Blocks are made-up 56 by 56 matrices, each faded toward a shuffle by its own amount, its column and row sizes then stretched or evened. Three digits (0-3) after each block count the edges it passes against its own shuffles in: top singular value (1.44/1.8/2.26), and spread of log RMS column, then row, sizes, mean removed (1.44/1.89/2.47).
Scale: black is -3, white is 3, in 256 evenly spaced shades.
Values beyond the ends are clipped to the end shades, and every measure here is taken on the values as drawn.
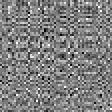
3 2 0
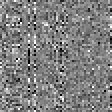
2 3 0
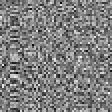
3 1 0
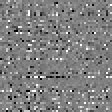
2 1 3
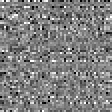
3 0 3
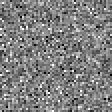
0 0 0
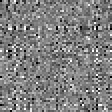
2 2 2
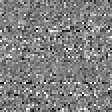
0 0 3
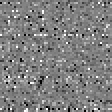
0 0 2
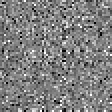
2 1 1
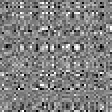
3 2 3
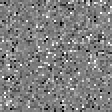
0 1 0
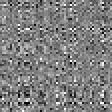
3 3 2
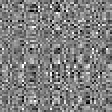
3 2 2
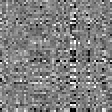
3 3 2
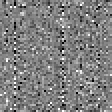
2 3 0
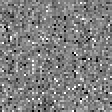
0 1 1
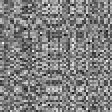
3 2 0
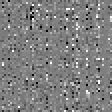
0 3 1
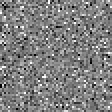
1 1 0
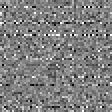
2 0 3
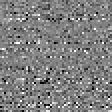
2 0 3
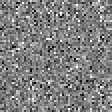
1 2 1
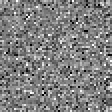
1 0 0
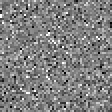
0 1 0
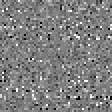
1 0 2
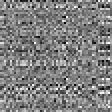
3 2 3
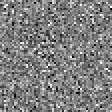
0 1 0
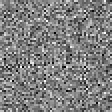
2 0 1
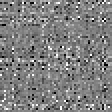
2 2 3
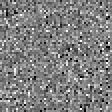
0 2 0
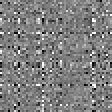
3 3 2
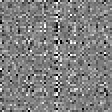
3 3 2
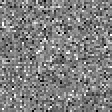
0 0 0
